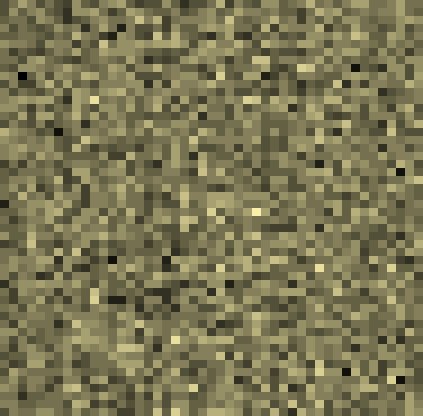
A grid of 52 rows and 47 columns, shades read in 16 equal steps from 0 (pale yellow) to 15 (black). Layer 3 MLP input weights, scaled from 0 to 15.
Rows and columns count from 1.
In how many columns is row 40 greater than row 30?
20
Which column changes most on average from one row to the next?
29
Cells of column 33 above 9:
14
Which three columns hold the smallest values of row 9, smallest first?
34, 35, 18
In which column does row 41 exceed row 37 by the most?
25
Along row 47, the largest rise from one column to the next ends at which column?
39
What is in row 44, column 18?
12
